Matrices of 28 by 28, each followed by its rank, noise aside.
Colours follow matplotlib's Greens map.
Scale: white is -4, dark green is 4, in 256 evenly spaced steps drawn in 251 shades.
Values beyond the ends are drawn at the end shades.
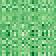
two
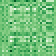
two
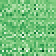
four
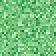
eight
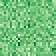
four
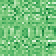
four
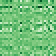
two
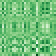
two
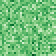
eight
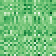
three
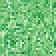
eight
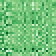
three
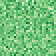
eight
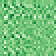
three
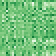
three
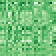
three
